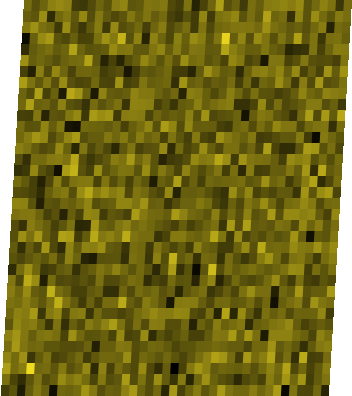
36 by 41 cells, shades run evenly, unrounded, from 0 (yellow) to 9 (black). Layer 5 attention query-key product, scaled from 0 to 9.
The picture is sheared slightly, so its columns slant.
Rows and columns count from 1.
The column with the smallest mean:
37
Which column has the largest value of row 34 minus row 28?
22
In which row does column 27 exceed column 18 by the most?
29
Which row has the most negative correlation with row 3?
16
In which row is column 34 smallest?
33
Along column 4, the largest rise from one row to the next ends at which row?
35
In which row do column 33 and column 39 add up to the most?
31
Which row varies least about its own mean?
32
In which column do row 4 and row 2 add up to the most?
1
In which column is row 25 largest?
24
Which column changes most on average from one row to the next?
38
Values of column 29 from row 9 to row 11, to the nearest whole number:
6 7 8
